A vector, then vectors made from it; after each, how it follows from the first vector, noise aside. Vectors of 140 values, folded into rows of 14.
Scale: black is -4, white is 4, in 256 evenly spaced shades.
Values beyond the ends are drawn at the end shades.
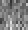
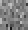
negated, partly zeroed.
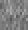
wrapped around, shrunk.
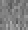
shrunk.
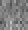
shrunk.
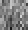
negated.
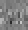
negated, partly zeroed.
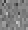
reversed, negated, partly zeroed.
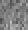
shrunk.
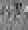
reversed, negated, partly zeroed.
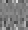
wrapped around, partly zeroed.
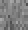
negated, shrunk.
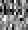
wrapped around, negated, scaled up.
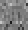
negated, partly zeroed.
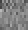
wrapped around, negated, shrunk.
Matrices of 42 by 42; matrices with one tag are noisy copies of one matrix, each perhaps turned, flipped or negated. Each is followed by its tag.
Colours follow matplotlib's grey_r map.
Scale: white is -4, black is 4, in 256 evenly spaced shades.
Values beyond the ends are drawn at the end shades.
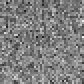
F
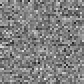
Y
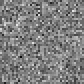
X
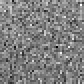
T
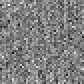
Y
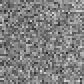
T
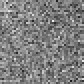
T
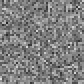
X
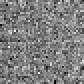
F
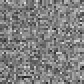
F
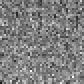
F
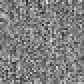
Y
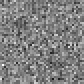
X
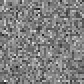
X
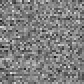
Y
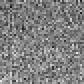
T
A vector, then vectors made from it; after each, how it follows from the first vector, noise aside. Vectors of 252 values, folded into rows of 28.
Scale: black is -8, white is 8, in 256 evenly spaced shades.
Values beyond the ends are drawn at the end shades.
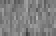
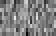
scaled up.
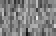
scaled up.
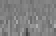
partly zeroed.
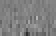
partly zeroed.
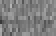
wrapped around.
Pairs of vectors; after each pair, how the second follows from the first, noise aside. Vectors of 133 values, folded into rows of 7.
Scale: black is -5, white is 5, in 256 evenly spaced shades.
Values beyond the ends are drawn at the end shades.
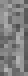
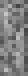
copied.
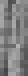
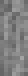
wrapped around, shrunk.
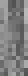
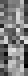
wrapped around, negated, scaled up.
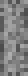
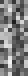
wrapped around, negated, scaled up.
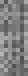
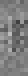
wrapped around, negated, partly zeroed.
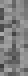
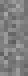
wrapped around, negated, shrunk.
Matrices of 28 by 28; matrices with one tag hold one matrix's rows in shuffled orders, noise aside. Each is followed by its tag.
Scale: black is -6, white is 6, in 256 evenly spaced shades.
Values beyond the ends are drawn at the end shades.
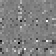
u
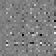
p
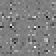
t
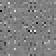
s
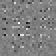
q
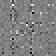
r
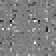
t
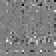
p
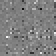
p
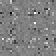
t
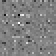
q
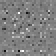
q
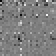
u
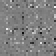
p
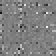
u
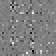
r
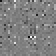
s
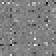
t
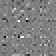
q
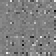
p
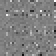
p
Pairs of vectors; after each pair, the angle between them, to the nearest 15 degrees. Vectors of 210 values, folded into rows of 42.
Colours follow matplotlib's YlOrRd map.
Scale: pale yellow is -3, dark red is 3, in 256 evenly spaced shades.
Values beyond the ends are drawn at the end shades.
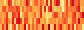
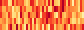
150 degrees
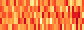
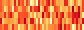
30 degrees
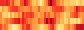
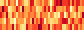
105 degrees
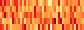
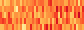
135 degrees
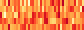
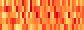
75 degrees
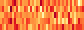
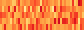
135 degrees
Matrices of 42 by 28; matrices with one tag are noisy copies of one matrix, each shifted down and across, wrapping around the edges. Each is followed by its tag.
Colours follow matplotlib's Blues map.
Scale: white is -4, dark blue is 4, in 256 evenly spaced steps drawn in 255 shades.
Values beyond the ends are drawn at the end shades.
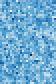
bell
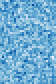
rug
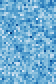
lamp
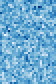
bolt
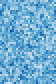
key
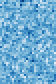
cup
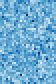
rug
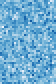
bell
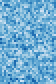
cup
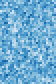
bolt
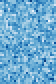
cup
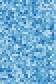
lamp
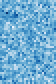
lamp
